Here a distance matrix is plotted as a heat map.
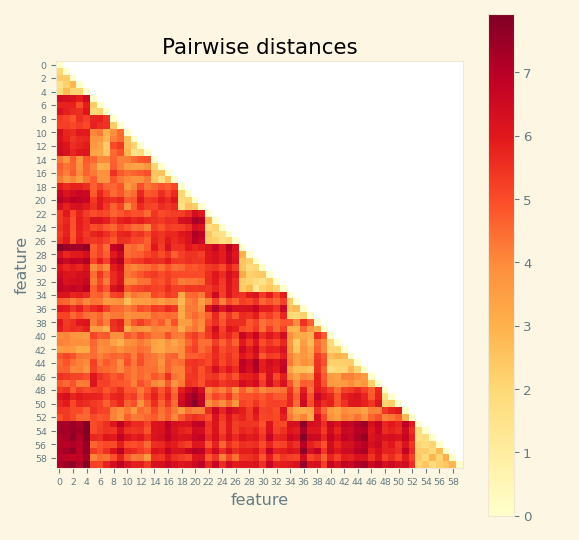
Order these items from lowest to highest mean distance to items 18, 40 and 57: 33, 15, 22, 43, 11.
43, 11, 15, 22, 33
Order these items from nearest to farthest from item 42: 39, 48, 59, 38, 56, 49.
39, 38, 48, 49, 56, 59
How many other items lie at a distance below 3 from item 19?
3
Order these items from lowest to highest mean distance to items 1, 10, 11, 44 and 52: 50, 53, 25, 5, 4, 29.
4, 5, 50, 25, 29, 53
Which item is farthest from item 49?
20
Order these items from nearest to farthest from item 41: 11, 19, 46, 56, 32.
46, 11, 19, 32, 56
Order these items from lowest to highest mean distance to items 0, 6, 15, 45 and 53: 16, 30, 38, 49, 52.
16, 52, 30, 38, 49
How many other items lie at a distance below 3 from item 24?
4
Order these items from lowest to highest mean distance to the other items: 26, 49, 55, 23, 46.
46, 26, 49, 23, 55
